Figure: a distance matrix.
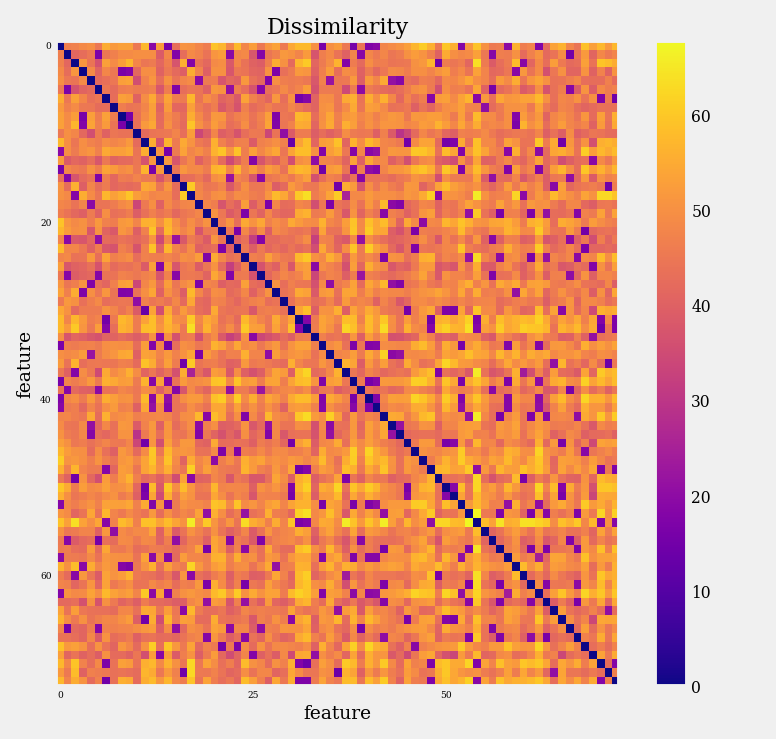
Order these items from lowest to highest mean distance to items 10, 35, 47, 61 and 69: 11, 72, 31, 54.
11, 72, 31, 54
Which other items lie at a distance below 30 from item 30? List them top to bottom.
11, 45, 50, 51, 65
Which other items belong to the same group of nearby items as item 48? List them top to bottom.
6, 31, 32, 54, 70, 72
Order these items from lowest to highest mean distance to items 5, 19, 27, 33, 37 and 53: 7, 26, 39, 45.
26, 39, 45, 7
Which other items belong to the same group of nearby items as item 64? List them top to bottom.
16, 36, 71
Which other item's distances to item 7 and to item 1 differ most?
66
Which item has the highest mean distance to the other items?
54
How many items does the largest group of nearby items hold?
10
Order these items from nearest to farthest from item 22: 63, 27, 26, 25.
26, 25, 63, 27
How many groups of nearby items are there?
14
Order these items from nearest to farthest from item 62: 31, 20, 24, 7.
24, 7, 20, 31
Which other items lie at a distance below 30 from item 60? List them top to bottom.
2, 17, 37, 49
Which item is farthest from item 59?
17
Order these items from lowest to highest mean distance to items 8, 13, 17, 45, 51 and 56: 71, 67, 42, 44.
67, 44, 42, 71
